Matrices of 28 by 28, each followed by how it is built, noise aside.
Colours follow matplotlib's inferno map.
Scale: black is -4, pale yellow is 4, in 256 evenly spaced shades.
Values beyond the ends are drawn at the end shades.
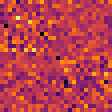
block diagonal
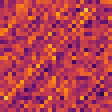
Hankel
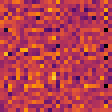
low rank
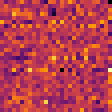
low rank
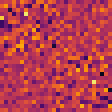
block diagonal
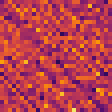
Toeplitz
